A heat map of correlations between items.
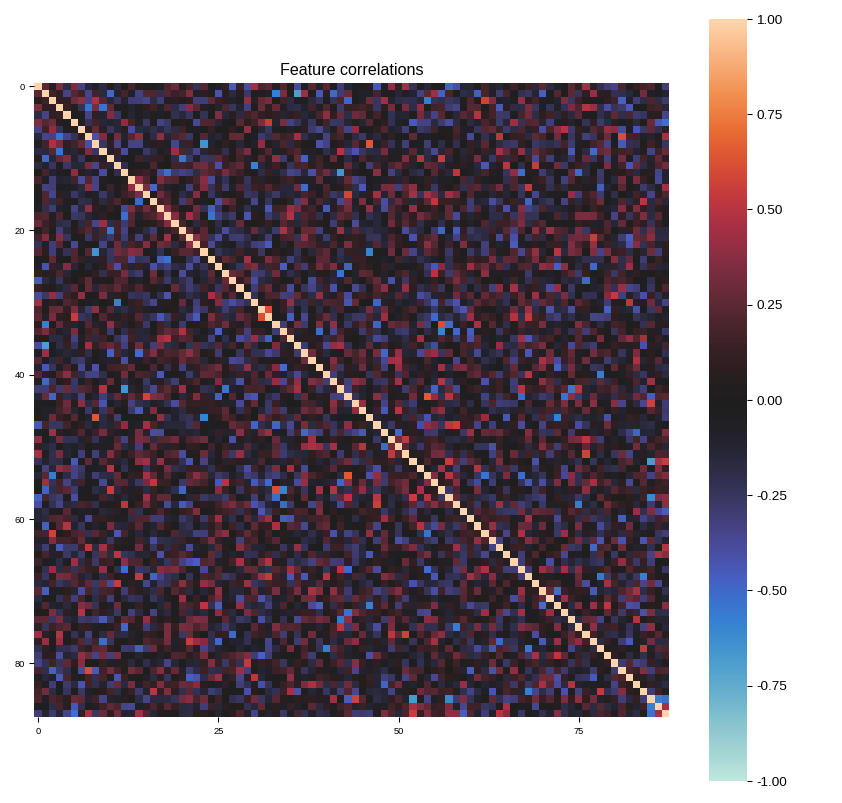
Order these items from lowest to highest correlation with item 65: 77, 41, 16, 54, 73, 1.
73, 77, 41, 16, 1, 54
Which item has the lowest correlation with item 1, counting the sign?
36
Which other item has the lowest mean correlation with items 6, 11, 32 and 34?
56
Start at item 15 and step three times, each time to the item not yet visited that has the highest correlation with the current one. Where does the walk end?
57
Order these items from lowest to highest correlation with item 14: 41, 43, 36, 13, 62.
62, 41, 43, 36, 13
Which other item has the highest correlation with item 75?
42
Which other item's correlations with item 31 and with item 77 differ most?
32
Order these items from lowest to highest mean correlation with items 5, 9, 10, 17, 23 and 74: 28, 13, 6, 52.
6, 52, 28, 13
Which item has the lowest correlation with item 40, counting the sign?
78
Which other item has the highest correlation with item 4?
61
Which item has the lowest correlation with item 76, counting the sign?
27
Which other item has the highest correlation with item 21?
77
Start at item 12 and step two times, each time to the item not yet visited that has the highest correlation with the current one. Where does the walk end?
47
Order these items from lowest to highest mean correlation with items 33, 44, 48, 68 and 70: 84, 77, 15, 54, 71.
84, 54, 15, 77, 71
